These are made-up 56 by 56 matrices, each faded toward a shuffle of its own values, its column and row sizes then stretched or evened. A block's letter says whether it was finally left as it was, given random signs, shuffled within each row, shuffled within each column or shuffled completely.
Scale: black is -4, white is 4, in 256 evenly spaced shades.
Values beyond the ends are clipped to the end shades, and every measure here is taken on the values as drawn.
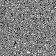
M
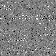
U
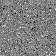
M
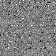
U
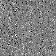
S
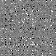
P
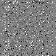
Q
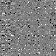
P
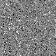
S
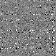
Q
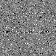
U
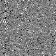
S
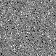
M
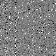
S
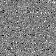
U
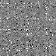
Q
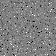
M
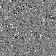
M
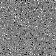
U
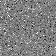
M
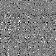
Q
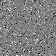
M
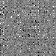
P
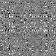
P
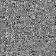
Q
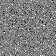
M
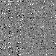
Q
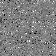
U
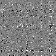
Q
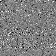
U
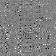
P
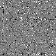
Q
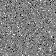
M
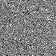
M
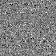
U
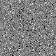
S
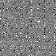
P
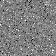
M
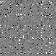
P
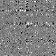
P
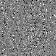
S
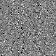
S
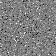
M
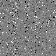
S
